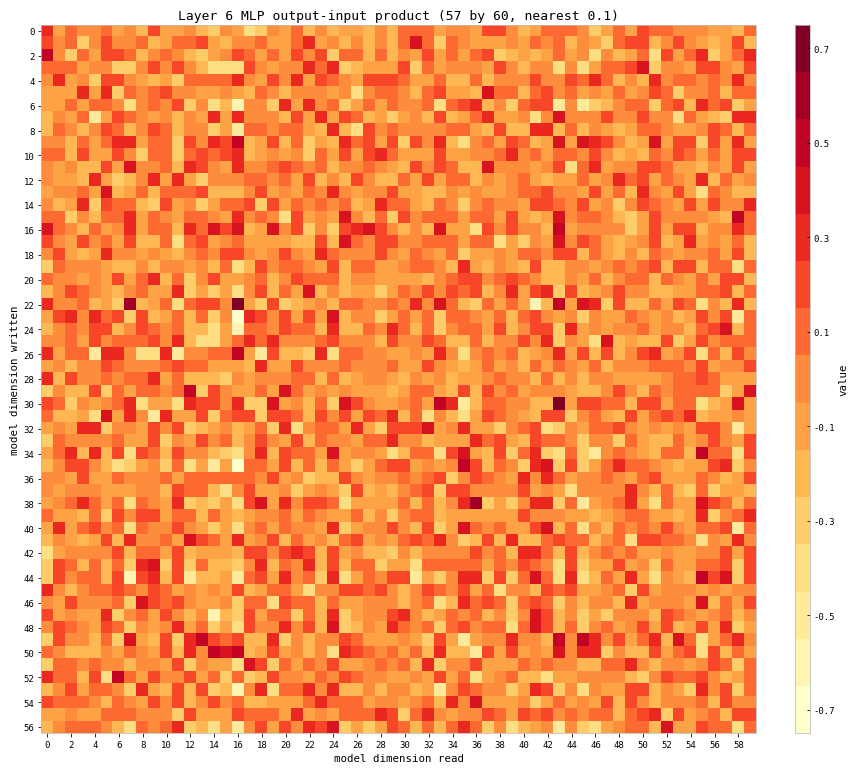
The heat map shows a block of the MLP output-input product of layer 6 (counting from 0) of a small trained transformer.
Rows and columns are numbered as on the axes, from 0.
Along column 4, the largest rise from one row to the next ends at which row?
32
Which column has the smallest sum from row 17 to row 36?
14
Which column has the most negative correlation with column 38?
26
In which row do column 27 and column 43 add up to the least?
56
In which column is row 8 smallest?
16
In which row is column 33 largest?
30
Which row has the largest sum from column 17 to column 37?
55
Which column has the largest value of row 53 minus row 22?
41
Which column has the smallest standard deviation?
1
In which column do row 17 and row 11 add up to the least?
11
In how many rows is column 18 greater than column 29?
24
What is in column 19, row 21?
-0.2
